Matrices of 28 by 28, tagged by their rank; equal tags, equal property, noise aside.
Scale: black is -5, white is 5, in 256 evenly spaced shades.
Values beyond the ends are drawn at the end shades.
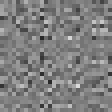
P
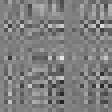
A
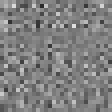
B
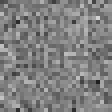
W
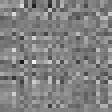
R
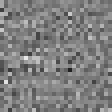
B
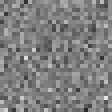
W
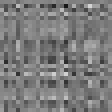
A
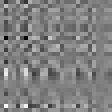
A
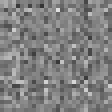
B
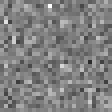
B
